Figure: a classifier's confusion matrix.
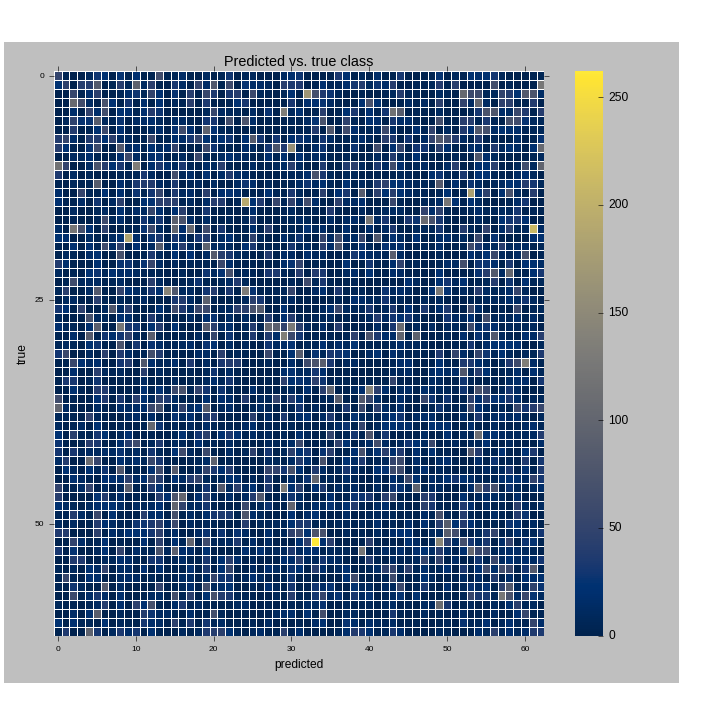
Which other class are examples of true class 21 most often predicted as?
52
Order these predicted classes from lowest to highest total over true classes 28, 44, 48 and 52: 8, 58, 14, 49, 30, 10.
14, 10, 58, 49, 8, 30
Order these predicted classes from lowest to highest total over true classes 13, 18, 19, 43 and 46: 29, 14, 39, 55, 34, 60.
14, 60, 55, 29, 39, 34
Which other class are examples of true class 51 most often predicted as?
50
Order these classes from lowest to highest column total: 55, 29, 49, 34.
29, 55, 34, 49
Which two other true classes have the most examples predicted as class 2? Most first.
17, 3
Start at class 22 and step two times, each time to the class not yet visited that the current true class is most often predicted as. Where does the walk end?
57
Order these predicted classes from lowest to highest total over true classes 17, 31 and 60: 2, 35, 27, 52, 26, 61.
26, 35, 52, 27, 2, 61
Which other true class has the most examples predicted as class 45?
55
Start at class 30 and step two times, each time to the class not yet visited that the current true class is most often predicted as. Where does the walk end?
62
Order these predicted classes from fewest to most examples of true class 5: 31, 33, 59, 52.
31, 33, 52, 59
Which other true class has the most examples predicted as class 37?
6
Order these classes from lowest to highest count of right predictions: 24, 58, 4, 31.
4, 58, 31, 24
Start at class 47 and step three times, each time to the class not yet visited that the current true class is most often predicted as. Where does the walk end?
54
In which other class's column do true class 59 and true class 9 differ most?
49
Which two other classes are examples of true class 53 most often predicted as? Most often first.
39, 15
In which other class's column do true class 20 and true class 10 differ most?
0
